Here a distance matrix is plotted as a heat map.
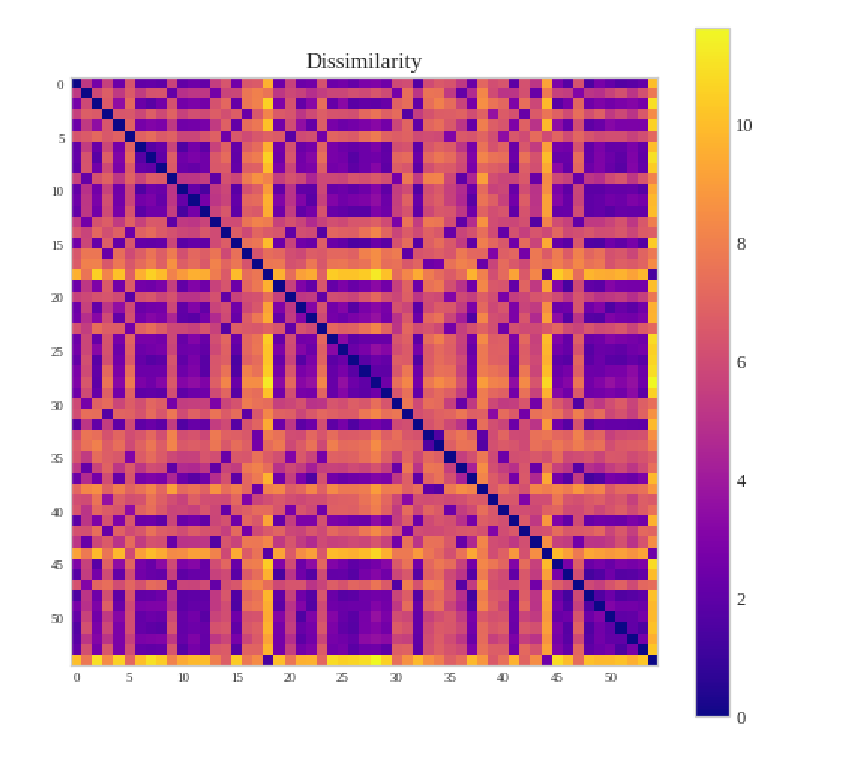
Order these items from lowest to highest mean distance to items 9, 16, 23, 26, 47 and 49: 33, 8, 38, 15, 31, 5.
15, 8, 5, 31, 33, 38
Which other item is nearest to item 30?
47
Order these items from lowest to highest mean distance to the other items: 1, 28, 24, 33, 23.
24, 28, 1, 23, 33
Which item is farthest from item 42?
28
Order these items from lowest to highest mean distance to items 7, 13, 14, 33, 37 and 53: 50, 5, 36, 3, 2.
50, 2, 36, 5, 3
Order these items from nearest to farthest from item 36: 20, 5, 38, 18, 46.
46, 20, 5, 18, 38
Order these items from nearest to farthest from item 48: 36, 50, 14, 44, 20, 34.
50, 36, 20, 14, 34, 44
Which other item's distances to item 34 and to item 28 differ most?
38
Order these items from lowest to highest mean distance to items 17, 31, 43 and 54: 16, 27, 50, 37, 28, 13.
16, 13, 50, 37, 27, 28
